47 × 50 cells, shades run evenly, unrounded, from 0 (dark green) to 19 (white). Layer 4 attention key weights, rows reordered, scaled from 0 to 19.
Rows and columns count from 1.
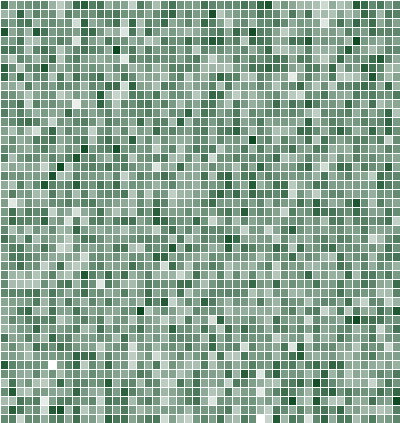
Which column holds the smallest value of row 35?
18
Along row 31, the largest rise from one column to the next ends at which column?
45
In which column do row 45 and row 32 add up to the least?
50
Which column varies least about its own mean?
12
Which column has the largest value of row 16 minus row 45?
40
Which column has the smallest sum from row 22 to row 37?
43
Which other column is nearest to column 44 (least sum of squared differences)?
19
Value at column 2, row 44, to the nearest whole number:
2
